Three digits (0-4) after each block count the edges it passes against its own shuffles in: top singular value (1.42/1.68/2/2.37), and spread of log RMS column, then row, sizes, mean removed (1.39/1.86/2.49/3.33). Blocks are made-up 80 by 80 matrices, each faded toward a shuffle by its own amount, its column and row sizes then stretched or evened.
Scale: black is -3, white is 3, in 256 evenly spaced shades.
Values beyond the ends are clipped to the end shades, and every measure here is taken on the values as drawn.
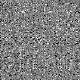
2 1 2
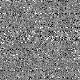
1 0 3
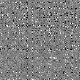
1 3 3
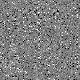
2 1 1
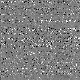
1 0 3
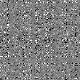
0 3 3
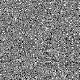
2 1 0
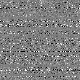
0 0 4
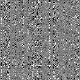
0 4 2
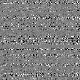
3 1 4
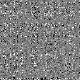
0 3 3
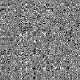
3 2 2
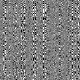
4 4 0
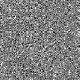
3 2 0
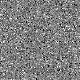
0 1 2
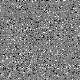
1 0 2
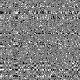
4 0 3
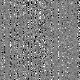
2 4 1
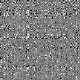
3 3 3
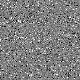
1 0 2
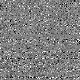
1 1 3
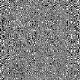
3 3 2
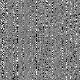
3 4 0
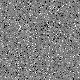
0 1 0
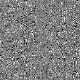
2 3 1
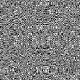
3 1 1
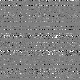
2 1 4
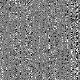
2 4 0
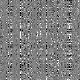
4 4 0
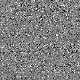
1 1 2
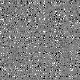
2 2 3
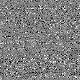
1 0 3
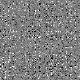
0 3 2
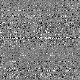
0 1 4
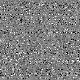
1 0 3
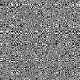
4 2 3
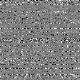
0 0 4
